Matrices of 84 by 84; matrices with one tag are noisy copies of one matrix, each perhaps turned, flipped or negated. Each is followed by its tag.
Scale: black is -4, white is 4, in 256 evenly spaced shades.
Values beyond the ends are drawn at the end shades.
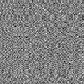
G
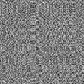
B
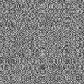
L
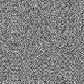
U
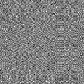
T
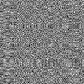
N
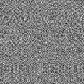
U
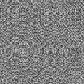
B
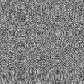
N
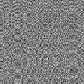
G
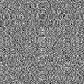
L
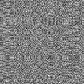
N
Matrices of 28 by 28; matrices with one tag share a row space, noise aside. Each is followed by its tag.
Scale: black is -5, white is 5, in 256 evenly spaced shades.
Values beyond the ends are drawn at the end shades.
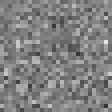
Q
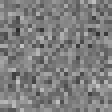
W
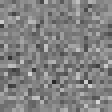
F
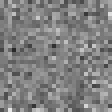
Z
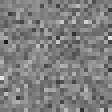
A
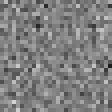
W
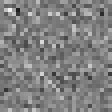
A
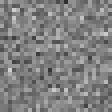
Z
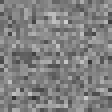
Z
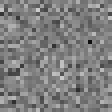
F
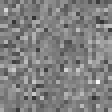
W
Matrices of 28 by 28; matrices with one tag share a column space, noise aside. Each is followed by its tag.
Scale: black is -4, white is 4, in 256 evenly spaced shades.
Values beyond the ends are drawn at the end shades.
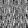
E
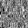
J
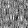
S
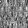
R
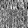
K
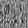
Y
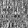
J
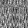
E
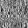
J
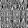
K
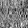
J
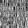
R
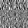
K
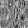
S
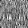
S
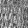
E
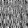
E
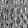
E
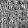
K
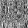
J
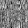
K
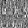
J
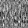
Y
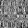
J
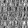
R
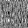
Y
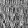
E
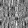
R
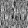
S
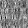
S
